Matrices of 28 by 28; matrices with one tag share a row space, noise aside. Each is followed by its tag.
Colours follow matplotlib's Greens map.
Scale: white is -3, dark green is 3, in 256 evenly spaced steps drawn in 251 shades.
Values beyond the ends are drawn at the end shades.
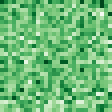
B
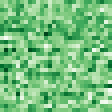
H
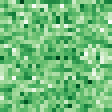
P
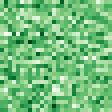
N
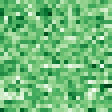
H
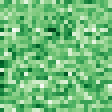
P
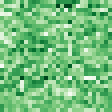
P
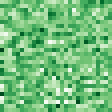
P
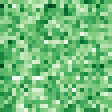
P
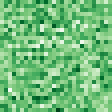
N
